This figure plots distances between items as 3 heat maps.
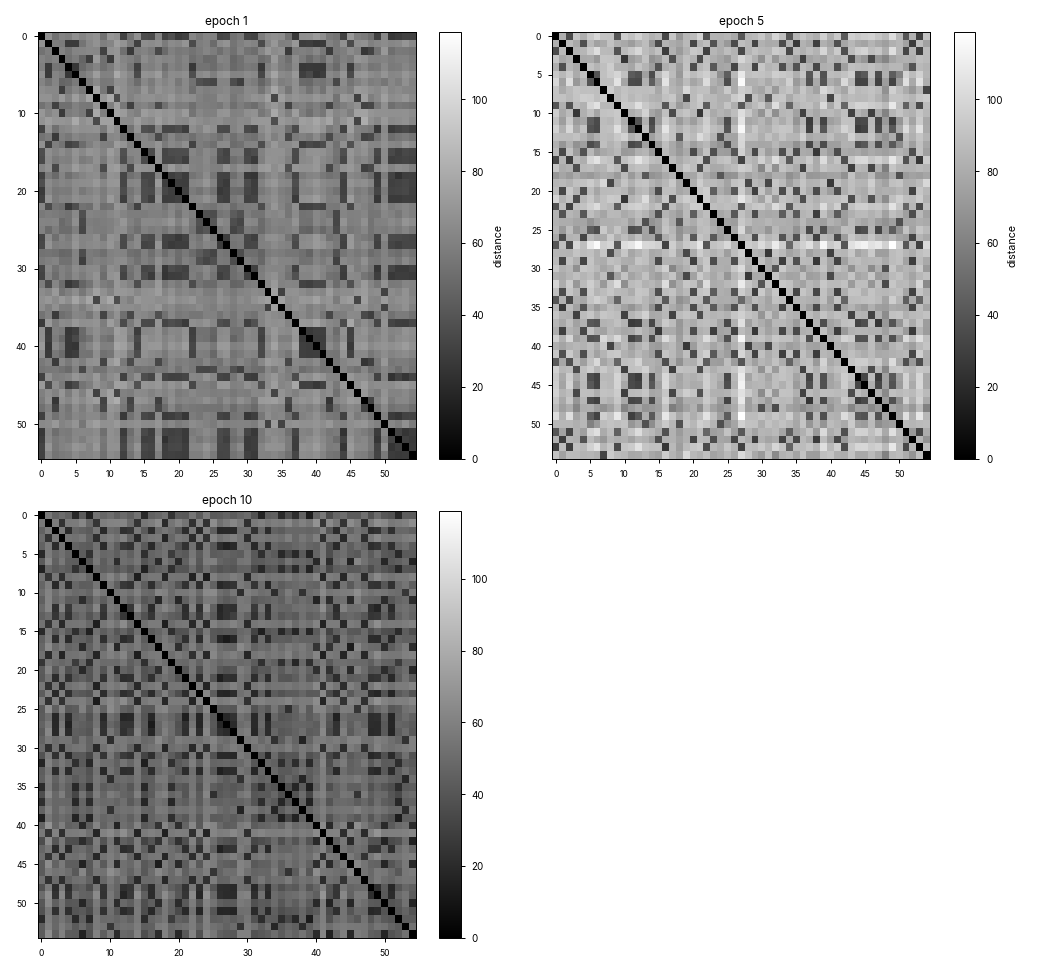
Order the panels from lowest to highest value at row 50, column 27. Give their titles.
epoch 10, epoch 1, epoch 5
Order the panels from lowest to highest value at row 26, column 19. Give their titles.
epoch 1, epoch 10, epoch 5
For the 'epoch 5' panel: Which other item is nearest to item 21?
10
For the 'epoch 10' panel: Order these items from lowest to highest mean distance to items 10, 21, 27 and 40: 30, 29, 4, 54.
4, 54, 29, 30
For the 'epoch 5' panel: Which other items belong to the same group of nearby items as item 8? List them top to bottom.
19, 28, 31, 40
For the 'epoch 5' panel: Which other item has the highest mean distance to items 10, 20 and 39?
27
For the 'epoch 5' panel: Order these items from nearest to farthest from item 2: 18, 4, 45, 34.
34, 18, 4, 45
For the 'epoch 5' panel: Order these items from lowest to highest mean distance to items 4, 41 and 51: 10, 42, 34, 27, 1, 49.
1, 42, 34, 27, 10, 49
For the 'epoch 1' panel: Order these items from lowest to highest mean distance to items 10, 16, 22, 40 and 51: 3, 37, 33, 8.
3, 37, 33, 8
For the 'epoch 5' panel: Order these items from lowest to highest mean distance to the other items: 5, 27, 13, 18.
18, 5, 13, 27
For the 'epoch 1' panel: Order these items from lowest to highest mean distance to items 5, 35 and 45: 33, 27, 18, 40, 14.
40, 14, 33, 18, 27
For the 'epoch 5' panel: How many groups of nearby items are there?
8
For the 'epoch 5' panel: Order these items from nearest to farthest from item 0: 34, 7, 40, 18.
34, 18, 40, 7
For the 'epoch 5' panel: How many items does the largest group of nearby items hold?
12
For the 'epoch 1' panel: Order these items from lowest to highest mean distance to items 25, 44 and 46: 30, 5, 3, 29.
30, 29, 3, 5
